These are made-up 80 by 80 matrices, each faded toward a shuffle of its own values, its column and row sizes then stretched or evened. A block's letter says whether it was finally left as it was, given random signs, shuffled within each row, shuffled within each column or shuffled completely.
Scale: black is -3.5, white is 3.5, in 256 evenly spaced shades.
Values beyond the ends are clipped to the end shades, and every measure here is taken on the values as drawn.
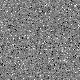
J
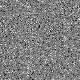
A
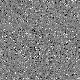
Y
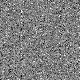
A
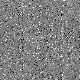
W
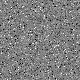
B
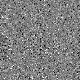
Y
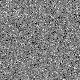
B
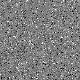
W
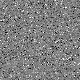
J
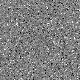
A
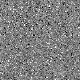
Y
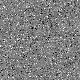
B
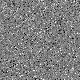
B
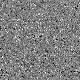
J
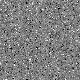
A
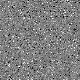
Y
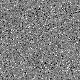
J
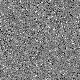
B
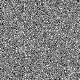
A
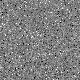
B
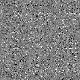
Y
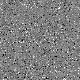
J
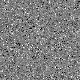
W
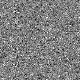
W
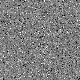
A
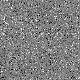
W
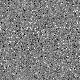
J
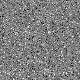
A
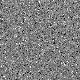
A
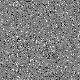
W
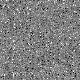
A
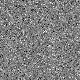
B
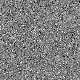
A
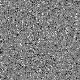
A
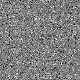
Y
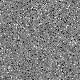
B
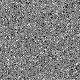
A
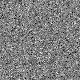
B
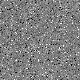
W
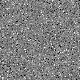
A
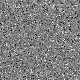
B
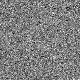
J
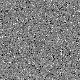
A
